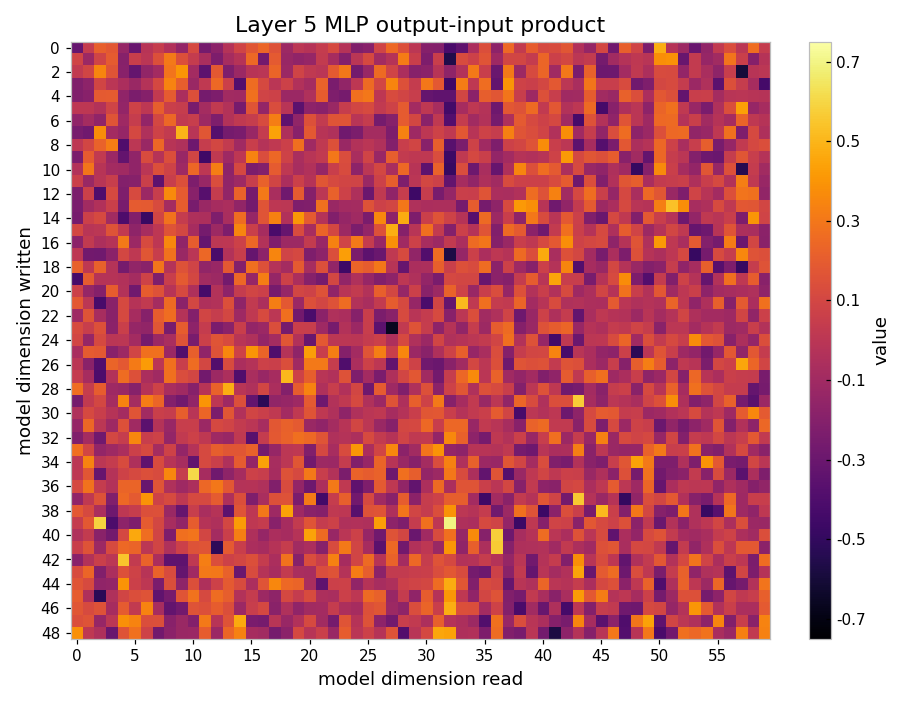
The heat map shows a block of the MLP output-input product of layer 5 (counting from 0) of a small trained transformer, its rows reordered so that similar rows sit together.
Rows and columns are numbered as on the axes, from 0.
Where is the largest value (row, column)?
39, 32
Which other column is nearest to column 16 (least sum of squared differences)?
58
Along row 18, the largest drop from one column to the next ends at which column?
43
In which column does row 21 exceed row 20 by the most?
17
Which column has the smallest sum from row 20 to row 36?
2
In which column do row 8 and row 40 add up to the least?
46
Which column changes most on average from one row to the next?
57
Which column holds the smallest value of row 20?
11
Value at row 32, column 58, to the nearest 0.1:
0.2
